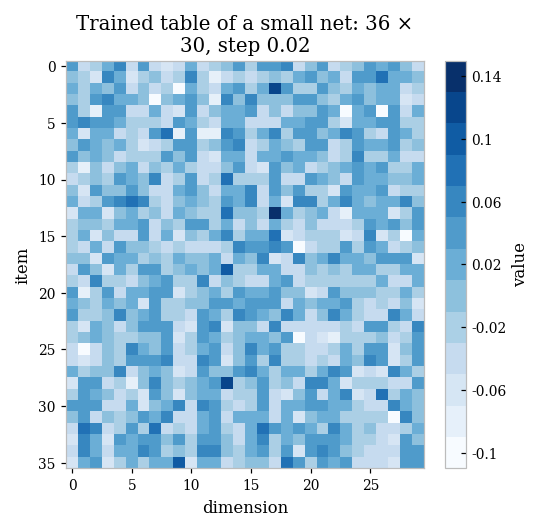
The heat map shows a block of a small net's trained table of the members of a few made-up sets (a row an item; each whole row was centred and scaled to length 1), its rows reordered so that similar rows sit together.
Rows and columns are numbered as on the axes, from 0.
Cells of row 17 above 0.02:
7
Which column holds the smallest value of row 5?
23
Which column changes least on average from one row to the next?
24
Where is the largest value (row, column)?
13, 17
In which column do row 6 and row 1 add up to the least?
12
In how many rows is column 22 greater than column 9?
18
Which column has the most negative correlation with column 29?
0
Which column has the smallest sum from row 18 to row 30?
9
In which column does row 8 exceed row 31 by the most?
27
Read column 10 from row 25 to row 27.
-0.02 -0.04 -0.04
